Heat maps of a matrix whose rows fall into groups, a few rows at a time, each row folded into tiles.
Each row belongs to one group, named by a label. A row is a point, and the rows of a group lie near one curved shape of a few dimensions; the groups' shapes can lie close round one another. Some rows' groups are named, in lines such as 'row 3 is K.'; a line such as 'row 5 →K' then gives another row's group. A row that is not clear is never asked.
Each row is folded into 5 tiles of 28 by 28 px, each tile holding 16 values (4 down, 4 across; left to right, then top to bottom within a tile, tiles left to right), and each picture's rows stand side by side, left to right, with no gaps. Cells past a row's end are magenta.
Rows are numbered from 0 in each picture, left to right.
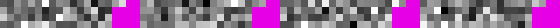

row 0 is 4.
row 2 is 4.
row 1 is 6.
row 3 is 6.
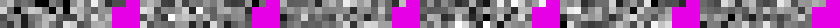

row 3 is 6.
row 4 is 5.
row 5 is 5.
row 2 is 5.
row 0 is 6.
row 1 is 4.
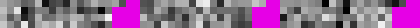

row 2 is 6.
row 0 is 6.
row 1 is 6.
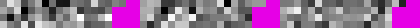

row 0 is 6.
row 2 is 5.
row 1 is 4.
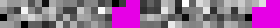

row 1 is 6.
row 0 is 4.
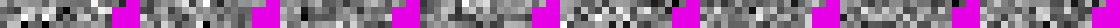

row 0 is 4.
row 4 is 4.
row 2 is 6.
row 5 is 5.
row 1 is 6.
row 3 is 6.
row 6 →4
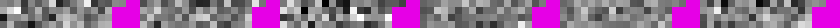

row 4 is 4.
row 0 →5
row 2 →6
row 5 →5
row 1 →5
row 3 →6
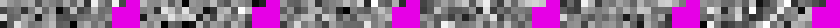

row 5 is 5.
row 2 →4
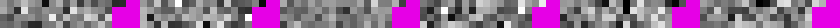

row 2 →4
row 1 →6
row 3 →5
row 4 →6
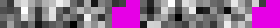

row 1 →4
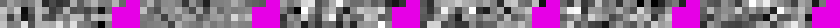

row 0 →6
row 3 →4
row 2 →6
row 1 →6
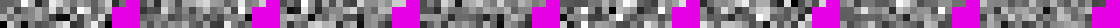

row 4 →5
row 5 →4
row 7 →4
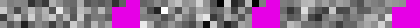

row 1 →4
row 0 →4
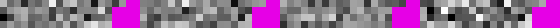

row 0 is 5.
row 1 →4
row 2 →4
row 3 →4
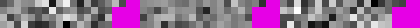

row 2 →5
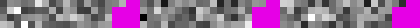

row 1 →5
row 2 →4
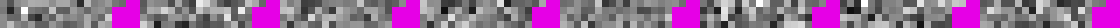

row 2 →4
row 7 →5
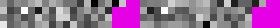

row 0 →4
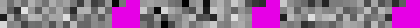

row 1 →6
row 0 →4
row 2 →4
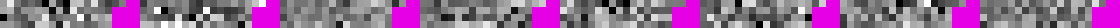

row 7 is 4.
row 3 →6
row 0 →6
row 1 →6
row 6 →5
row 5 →6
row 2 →6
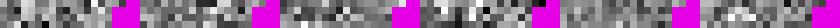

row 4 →6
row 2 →6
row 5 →4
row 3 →6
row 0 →4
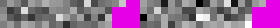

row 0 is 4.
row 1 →5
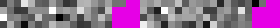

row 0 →5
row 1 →4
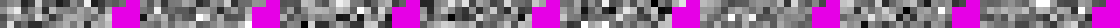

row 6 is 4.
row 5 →4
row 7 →5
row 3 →4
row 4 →4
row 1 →5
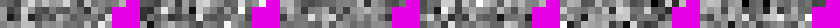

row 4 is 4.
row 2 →4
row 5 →6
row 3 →6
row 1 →5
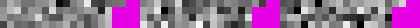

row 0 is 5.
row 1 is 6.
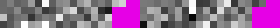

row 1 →5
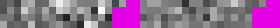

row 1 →6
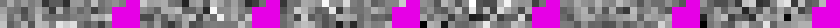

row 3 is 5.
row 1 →6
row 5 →5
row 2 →6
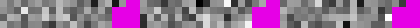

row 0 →4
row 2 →6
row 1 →5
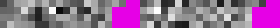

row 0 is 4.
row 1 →5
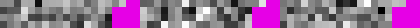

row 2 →5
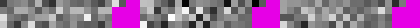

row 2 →4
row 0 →5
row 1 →4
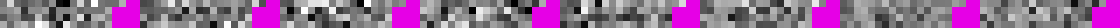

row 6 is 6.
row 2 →4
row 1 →4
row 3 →4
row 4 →6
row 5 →4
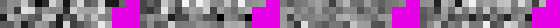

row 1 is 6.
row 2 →6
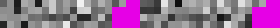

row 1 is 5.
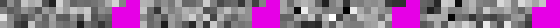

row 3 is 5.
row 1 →4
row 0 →5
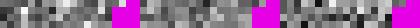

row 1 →6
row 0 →5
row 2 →5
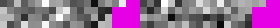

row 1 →5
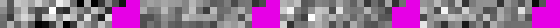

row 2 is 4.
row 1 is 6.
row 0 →6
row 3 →4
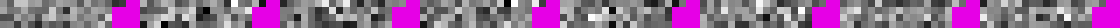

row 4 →4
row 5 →5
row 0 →6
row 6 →5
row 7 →5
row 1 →4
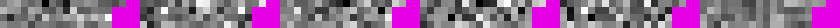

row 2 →5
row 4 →4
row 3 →5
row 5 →6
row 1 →5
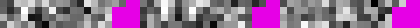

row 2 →4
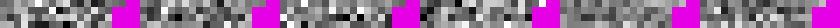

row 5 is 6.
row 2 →5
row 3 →5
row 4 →6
